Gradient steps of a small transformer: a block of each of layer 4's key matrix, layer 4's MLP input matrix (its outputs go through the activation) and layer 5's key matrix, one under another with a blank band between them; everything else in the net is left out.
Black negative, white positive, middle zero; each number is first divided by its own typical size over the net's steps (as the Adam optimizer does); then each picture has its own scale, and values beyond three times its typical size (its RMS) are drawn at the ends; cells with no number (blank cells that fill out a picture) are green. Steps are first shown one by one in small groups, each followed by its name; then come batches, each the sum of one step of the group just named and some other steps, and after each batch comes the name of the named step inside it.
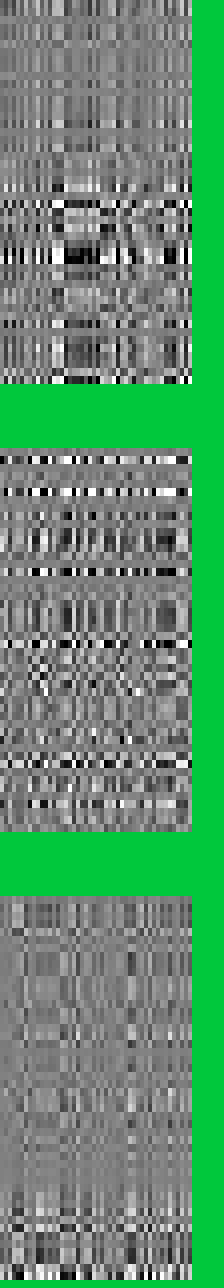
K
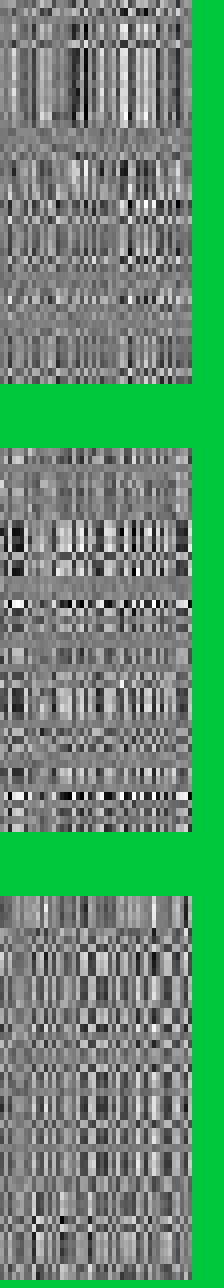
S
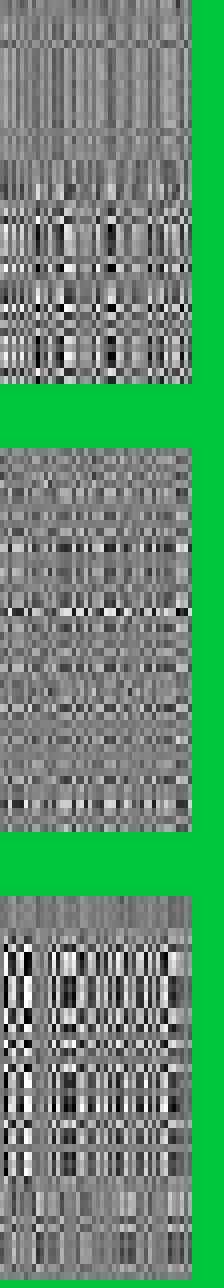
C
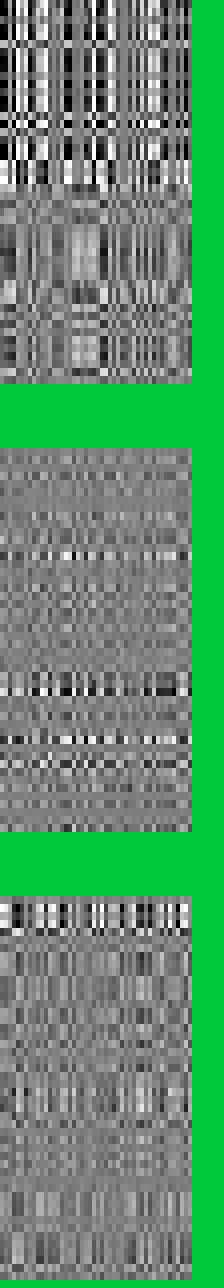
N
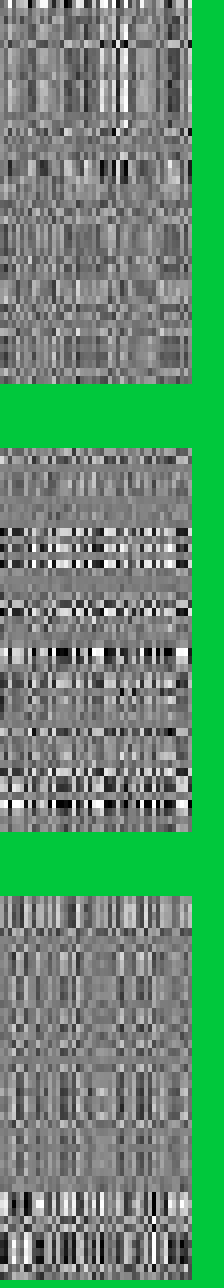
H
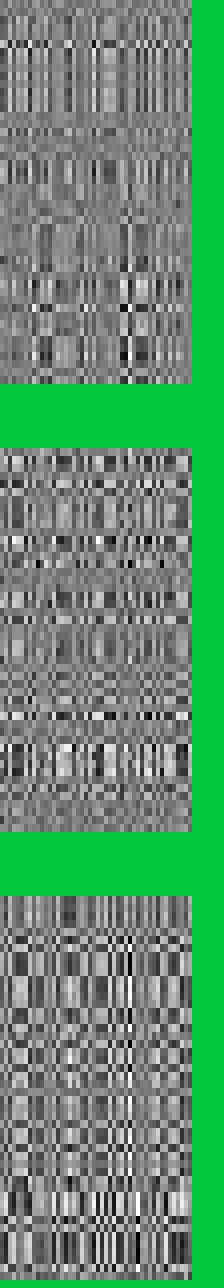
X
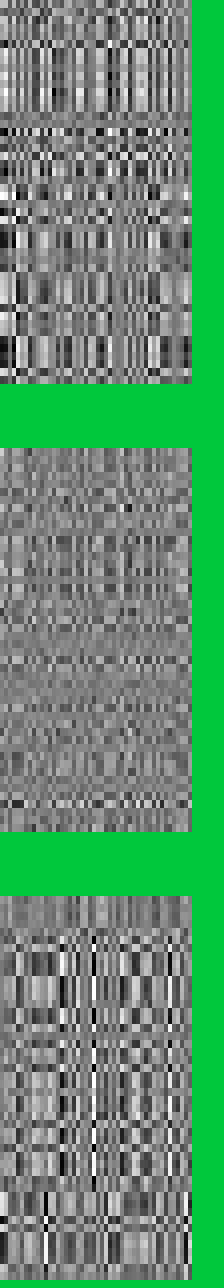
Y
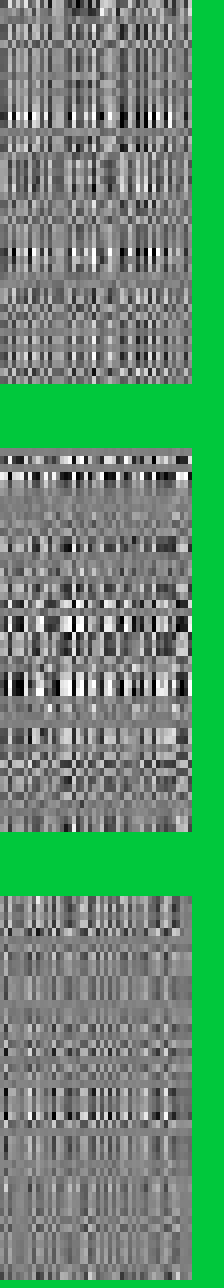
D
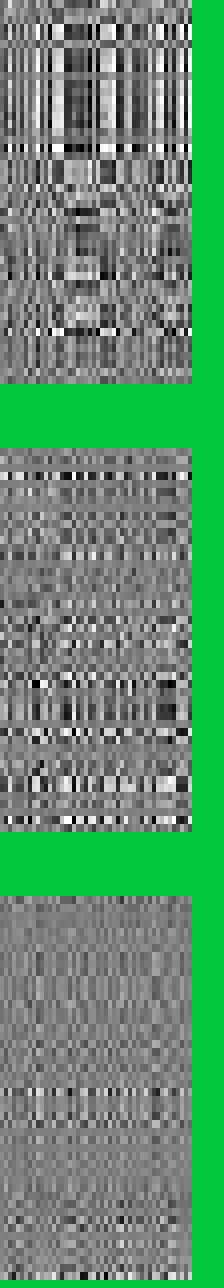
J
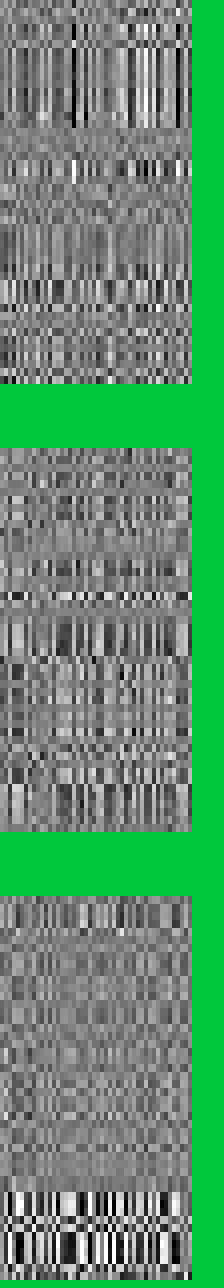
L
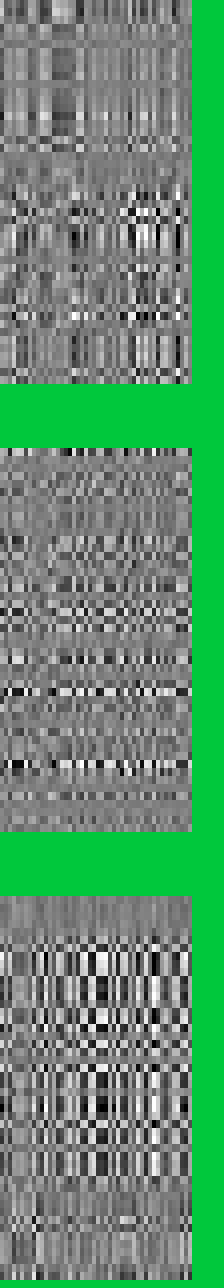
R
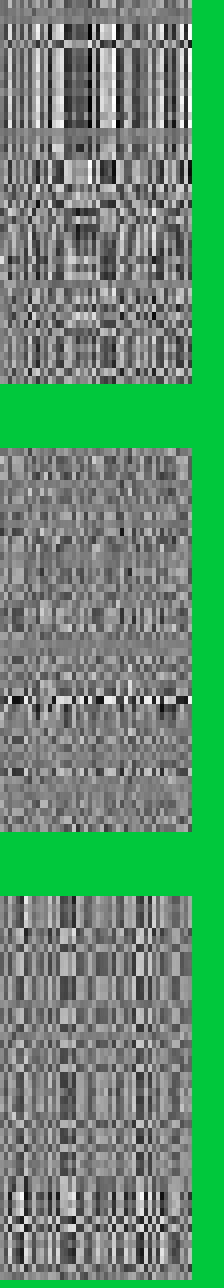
J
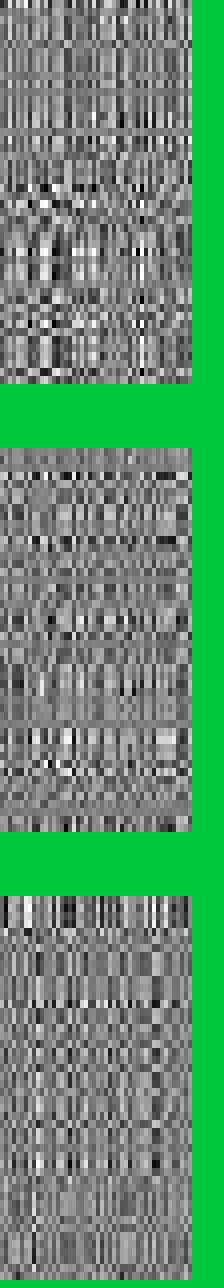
D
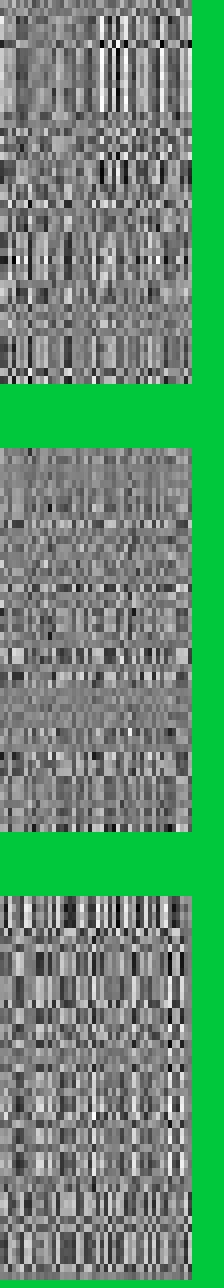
Y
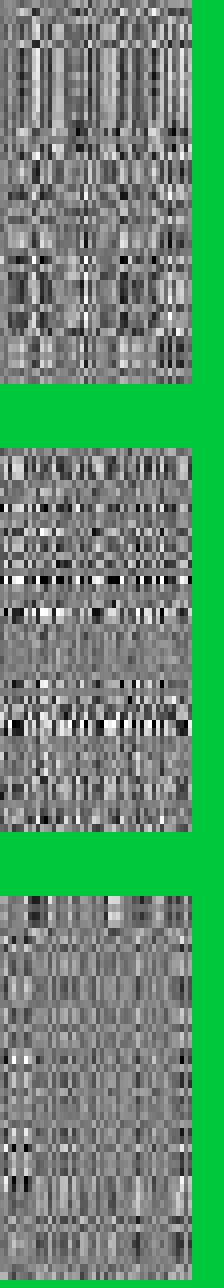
J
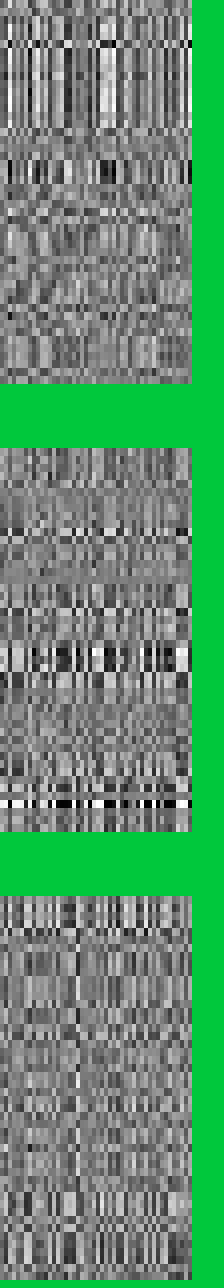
H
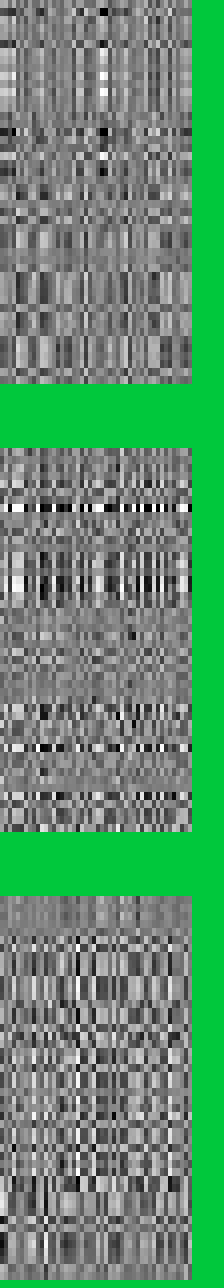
Y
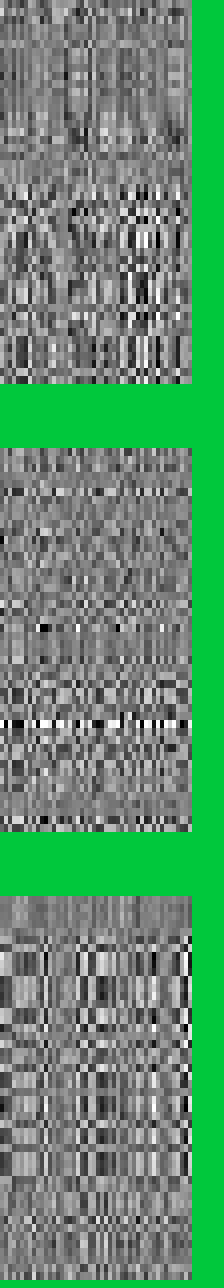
R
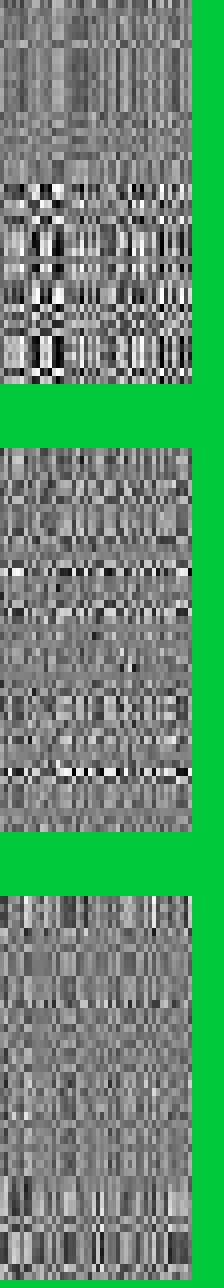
C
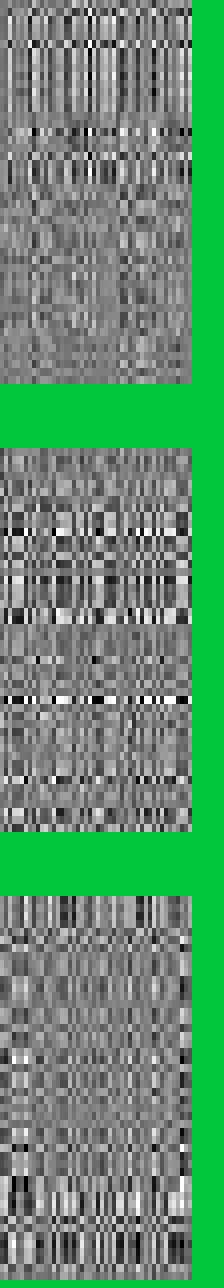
X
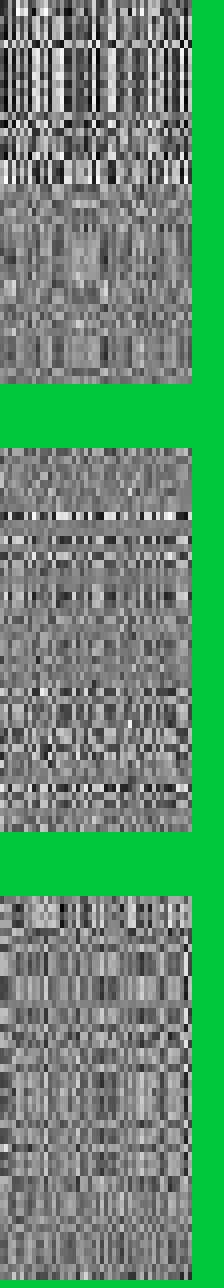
N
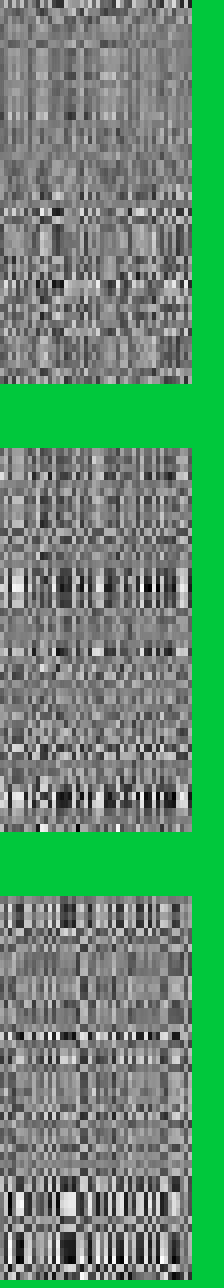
L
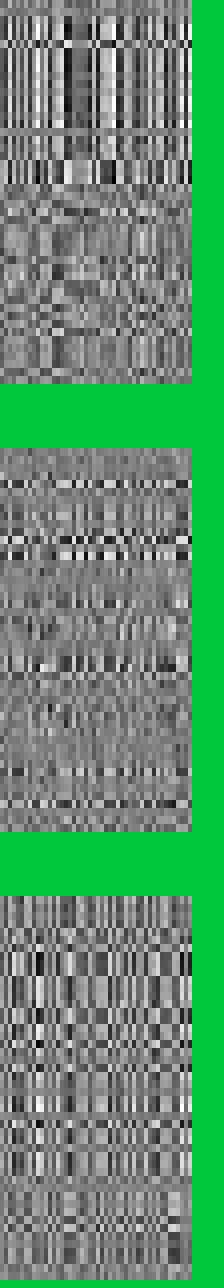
J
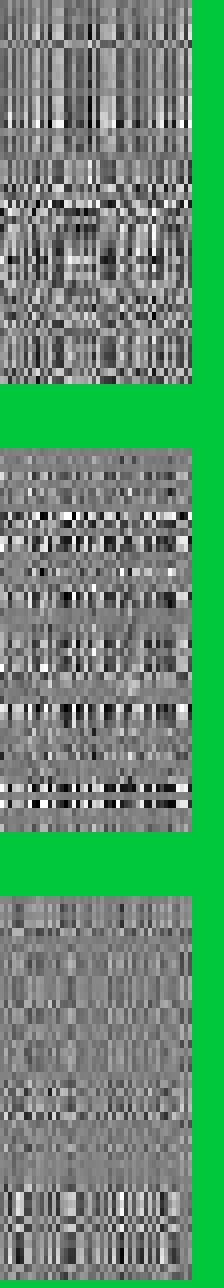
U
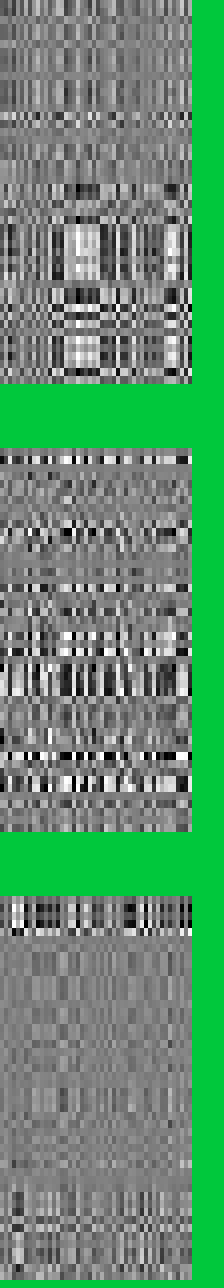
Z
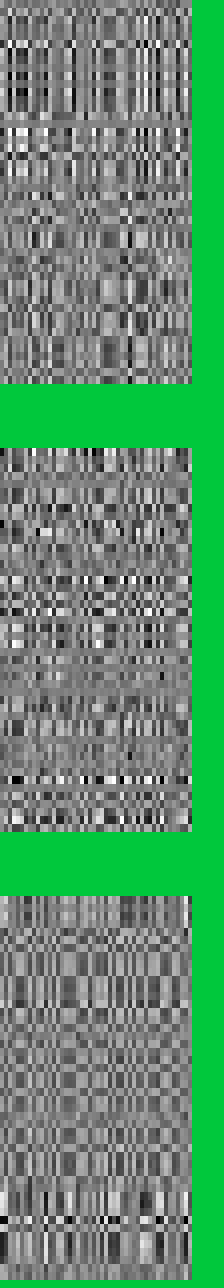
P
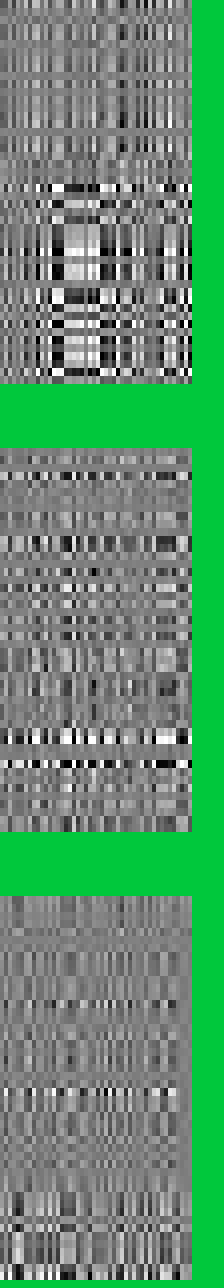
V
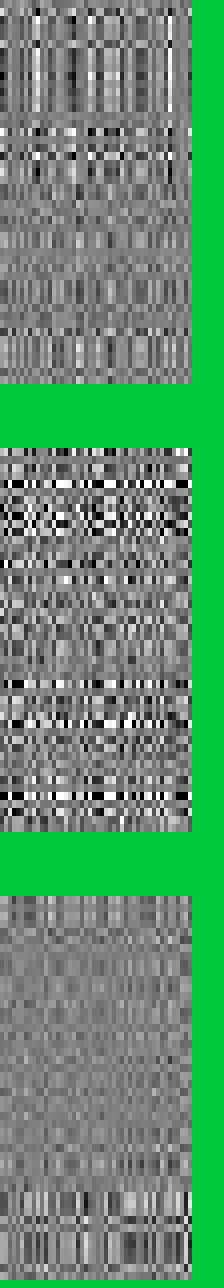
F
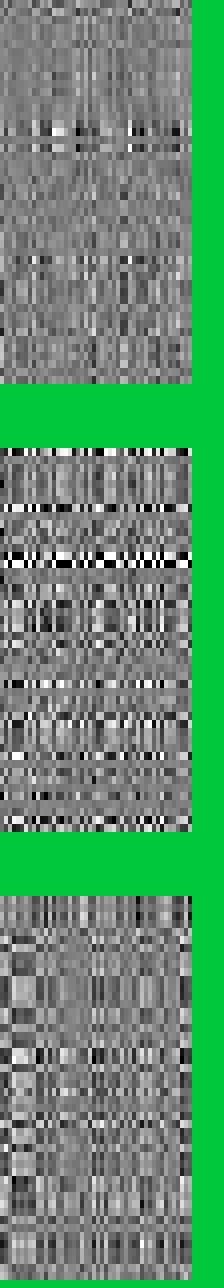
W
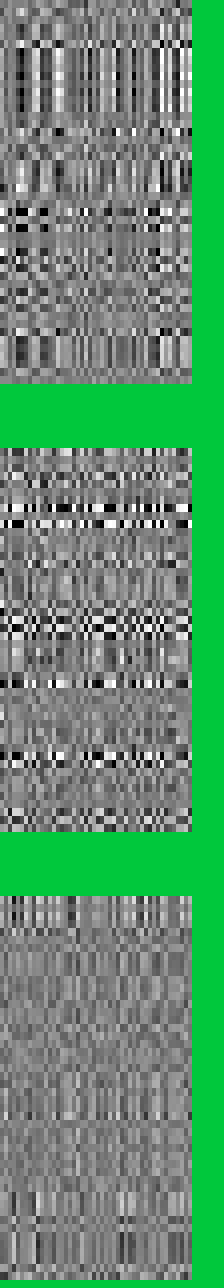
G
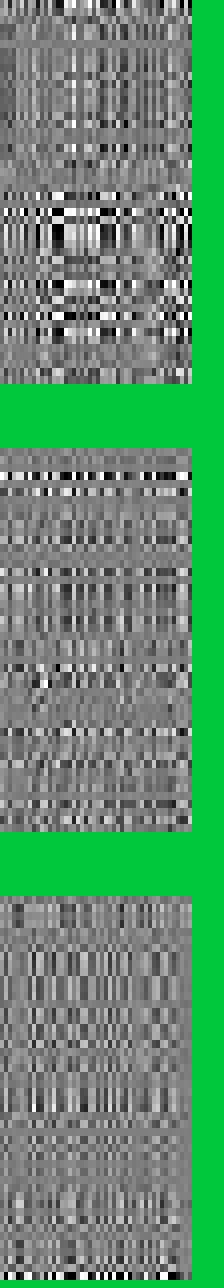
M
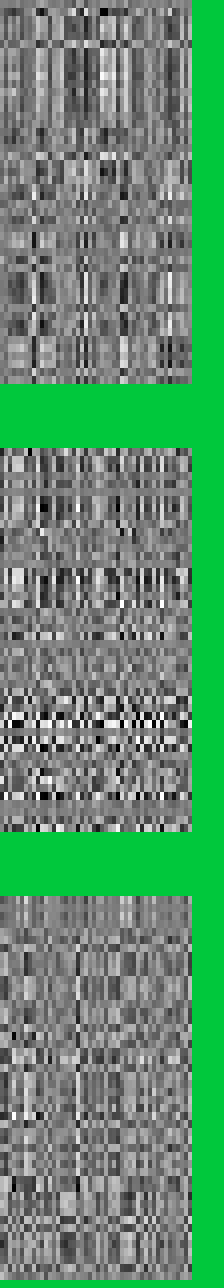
W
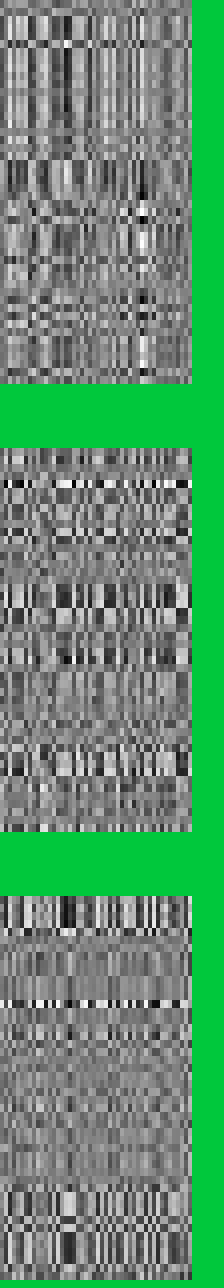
U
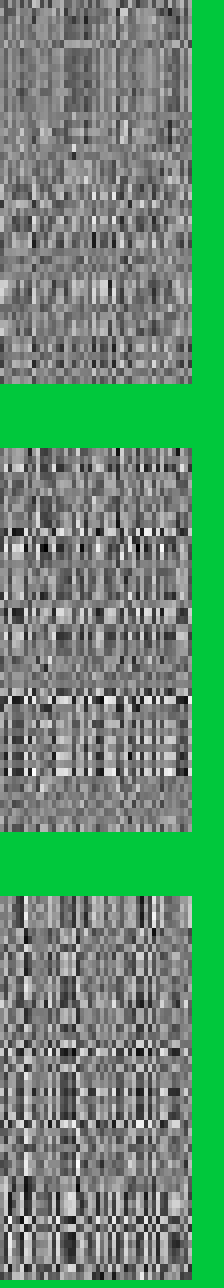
P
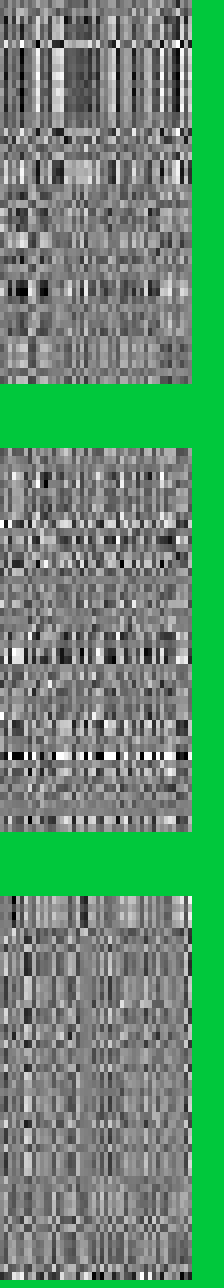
G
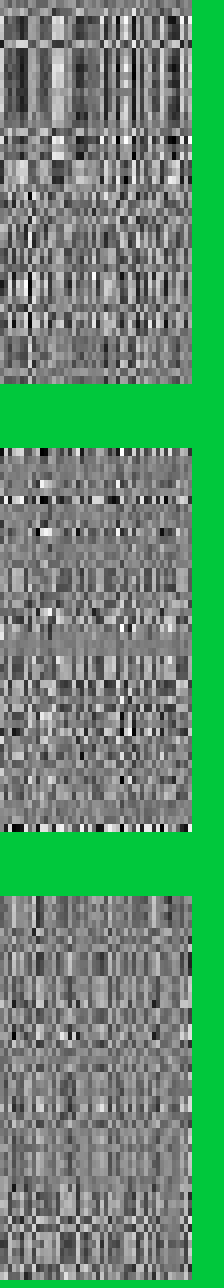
P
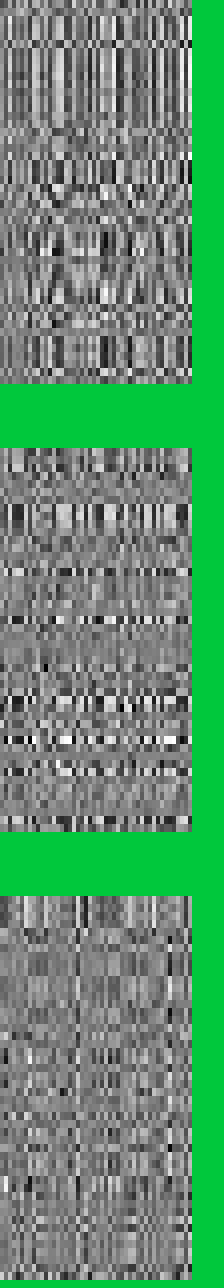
V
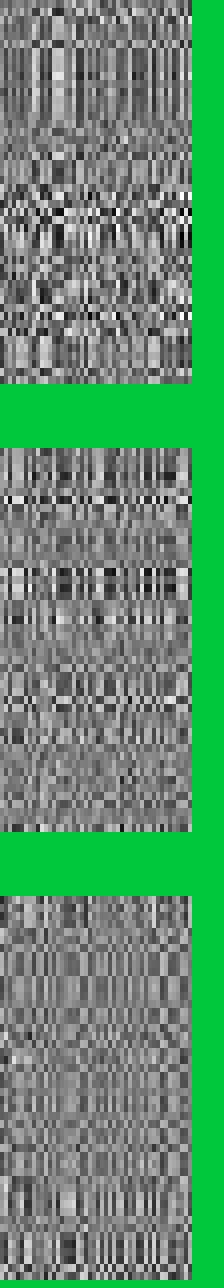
M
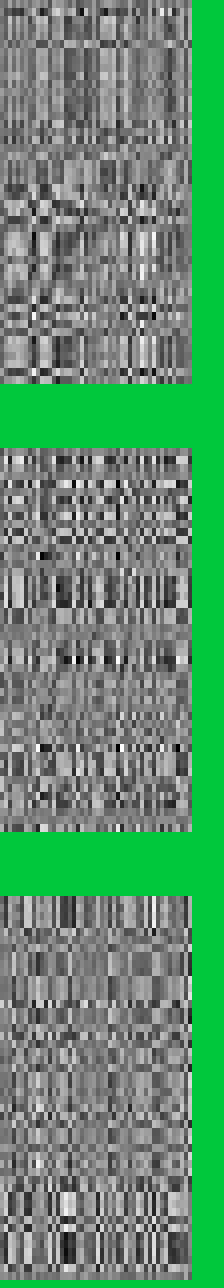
U
